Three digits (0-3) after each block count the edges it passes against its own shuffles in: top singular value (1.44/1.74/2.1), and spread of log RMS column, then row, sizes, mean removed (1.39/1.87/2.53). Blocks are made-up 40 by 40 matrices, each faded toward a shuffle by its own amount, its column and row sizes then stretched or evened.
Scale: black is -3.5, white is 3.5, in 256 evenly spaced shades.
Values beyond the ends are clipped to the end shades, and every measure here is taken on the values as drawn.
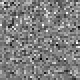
0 0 1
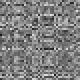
3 0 3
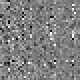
0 2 1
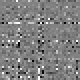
0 2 3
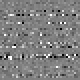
0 0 3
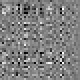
3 3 2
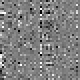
2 3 0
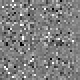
0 2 1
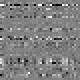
3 1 3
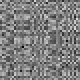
3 2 0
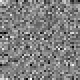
2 0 2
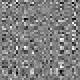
3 3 1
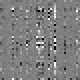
2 3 2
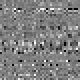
2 1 3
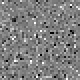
0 0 0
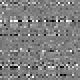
3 0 3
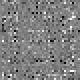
0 2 2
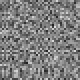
3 0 1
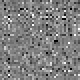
2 2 1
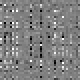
3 3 2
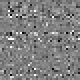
2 1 2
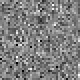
1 1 0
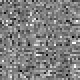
2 1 2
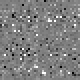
1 1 2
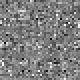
0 0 2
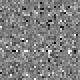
1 1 1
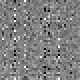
2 2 0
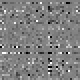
1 2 3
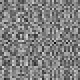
3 1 1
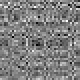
3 0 2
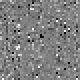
0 2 0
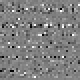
1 0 3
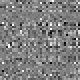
3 1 3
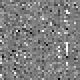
0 2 0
